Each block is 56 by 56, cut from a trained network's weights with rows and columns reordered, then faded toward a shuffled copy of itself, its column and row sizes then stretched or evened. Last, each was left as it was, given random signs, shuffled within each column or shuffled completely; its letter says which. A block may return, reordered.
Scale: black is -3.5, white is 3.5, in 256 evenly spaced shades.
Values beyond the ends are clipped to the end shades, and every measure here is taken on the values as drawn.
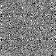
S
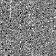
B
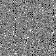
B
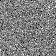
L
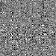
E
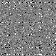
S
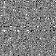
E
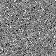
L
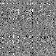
S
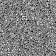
L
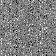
B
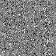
B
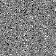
B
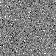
L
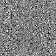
B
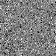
B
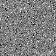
B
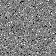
L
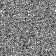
L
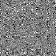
E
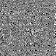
S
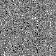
B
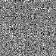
S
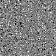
B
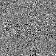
S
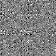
E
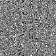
B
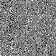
B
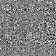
E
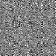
E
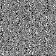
B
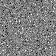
L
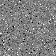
L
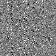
B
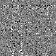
S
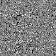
S
